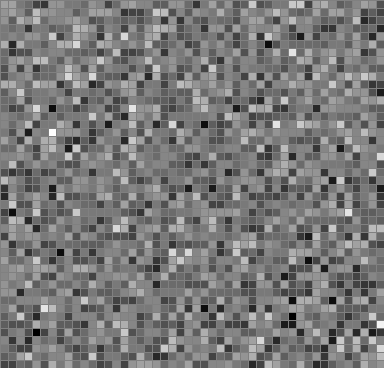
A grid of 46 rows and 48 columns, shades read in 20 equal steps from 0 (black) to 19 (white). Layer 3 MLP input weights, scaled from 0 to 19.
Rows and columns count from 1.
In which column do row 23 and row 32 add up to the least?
8
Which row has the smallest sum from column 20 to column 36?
41
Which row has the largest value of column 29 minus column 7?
14
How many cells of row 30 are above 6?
36
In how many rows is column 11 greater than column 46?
22
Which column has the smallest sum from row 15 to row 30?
34
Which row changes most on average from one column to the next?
16
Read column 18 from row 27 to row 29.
4 8 10
